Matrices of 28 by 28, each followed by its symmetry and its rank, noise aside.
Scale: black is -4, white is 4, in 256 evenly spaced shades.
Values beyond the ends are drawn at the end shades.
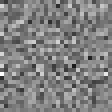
no symmetry, rank six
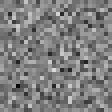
no symmetry, rank eight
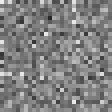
symmetric, rank eight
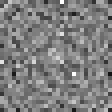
symmetric, rank eight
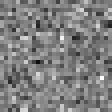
antisymmetric, rank eight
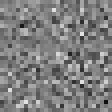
no symmetry, rank six
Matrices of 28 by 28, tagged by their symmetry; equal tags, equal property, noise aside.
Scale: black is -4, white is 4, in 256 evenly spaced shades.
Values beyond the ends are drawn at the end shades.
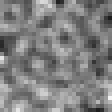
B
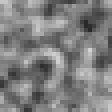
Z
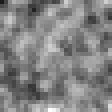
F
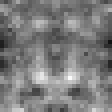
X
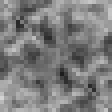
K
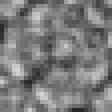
Z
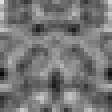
X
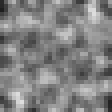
K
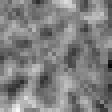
F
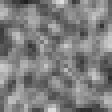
K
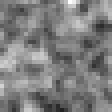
F
